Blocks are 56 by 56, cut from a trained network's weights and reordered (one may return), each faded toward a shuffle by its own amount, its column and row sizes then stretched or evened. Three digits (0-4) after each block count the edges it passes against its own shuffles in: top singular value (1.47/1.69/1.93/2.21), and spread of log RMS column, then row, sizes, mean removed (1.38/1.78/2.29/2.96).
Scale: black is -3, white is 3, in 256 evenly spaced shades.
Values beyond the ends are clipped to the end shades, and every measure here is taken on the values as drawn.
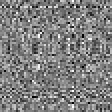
4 1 2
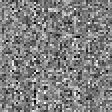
1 2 0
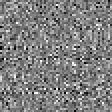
3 2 2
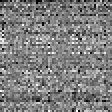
2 2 3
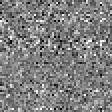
0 1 3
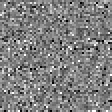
0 1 2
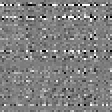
4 2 4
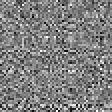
4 1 2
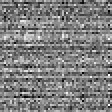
4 2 0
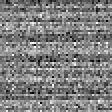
4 3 0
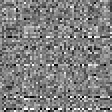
4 1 3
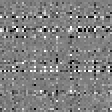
4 3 4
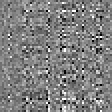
4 4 2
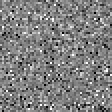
0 0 1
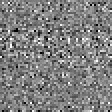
0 1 3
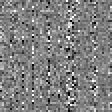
1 4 0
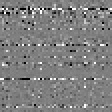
3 1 4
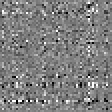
1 3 3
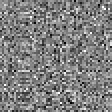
3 0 1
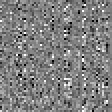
2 4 0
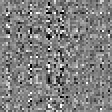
3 4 1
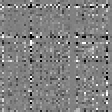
3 4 3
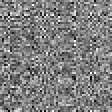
4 2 1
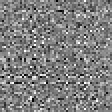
3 2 2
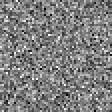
0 0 0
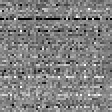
3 1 4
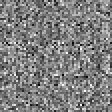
1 0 1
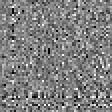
3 3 1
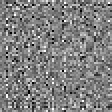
3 3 0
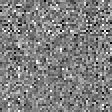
2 1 2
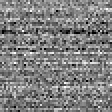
3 0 3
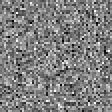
2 1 0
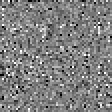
0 1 1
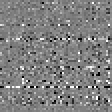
2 2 4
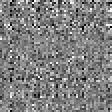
1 2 3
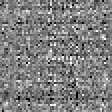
1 3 1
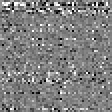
3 1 4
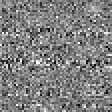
2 0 3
